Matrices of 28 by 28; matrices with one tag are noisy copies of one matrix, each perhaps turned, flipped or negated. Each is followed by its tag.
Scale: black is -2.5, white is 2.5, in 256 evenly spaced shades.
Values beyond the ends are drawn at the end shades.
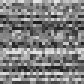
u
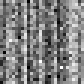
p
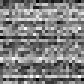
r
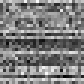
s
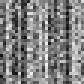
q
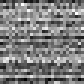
r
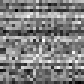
u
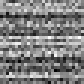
q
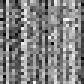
r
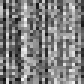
r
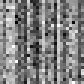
p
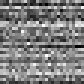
r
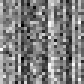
u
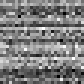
p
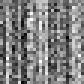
q
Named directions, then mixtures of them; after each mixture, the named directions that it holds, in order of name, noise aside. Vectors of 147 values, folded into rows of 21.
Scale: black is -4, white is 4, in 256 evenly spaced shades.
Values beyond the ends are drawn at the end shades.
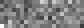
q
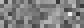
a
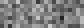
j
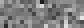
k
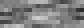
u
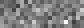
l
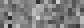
a, j.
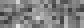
j, k, u.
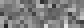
k.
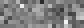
j, k, l.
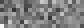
q.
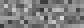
j, q.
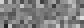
a, k.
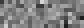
k.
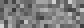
a, l, q.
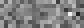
a.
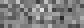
j.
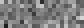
a, k.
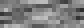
u.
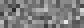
a, l.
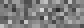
j, q.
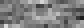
k, u.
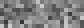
k, q, u.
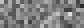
a, j.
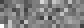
q.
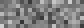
l, q, u.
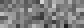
k, q, u.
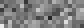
k, l, q.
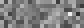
a.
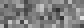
j, k, q.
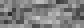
a, u.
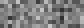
j.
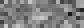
a, u.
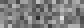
j.
